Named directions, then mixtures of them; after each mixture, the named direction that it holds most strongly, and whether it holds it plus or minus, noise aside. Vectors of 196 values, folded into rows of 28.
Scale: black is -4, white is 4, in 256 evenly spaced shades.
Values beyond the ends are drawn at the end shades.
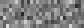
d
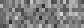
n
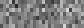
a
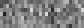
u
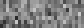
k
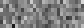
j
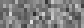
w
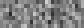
w, minus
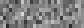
d, minus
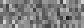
j, plus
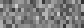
j, minus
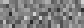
w, minus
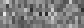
u, minus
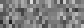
n, plus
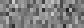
a, minus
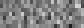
d, minus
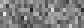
u, minus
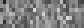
j, minus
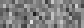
w, plus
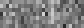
u, minus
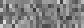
j, plus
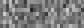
u, minus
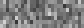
k, minus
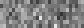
n, minus
